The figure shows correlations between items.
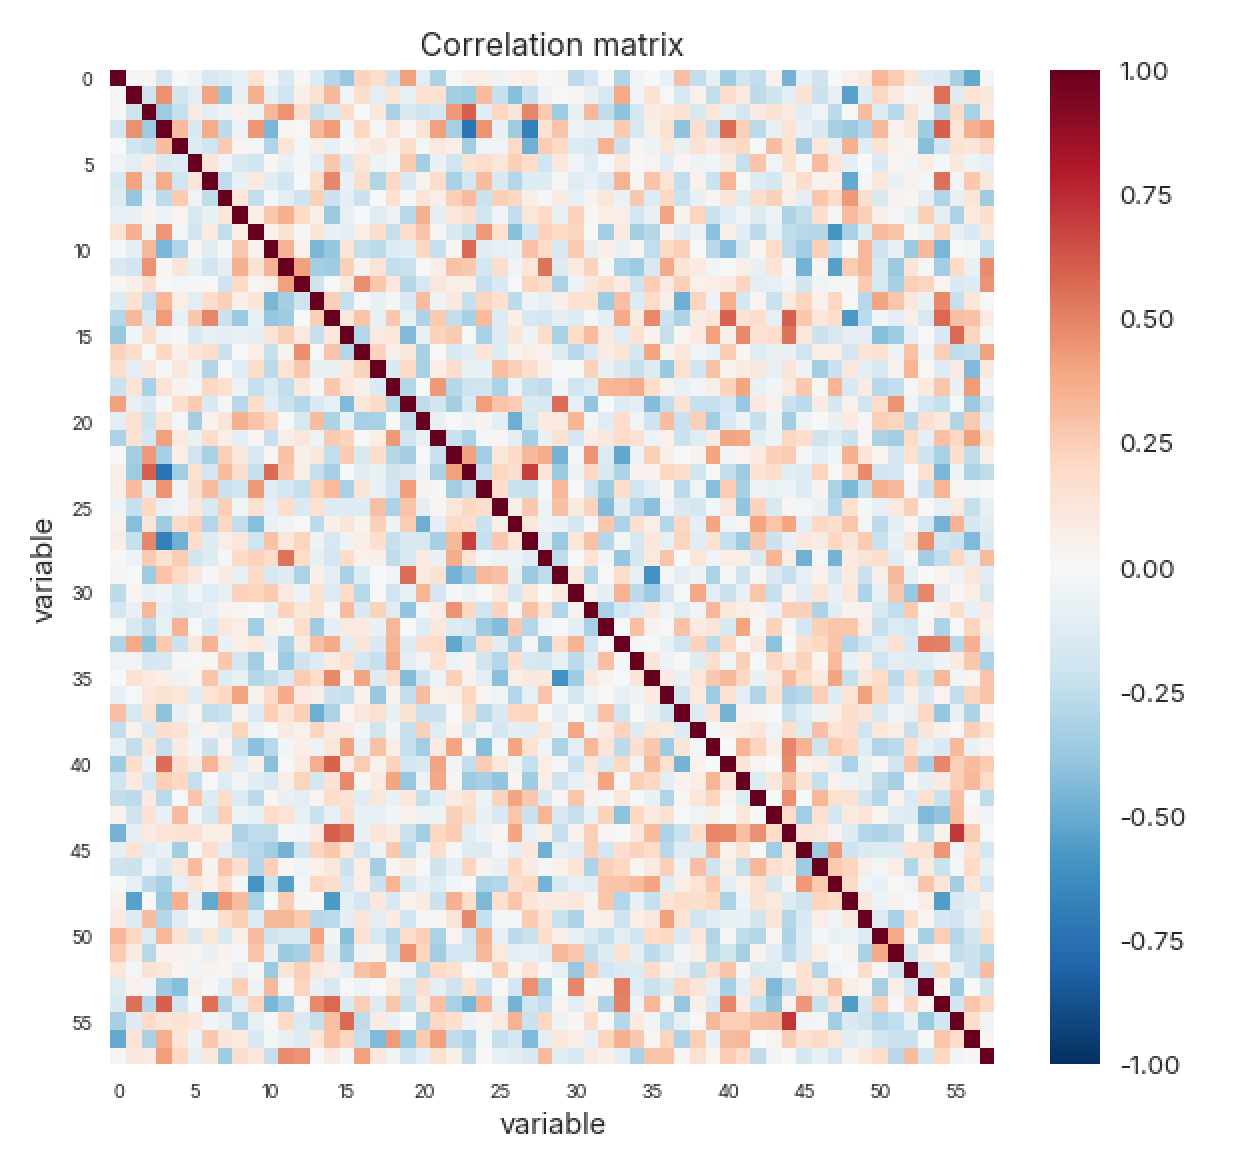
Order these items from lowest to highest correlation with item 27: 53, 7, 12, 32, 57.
32, 57, 7, 12, 53
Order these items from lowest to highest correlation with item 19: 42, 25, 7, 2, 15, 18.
15, 18, 2, 7, 42, 25
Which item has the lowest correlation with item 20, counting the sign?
26
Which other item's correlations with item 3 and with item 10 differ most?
23
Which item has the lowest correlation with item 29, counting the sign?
35
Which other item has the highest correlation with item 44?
55
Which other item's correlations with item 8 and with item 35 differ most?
14
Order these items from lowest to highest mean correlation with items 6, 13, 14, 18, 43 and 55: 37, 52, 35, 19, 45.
37, 19, 52, 45, 35
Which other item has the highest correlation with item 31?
22
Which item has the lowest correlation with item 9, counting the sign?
47
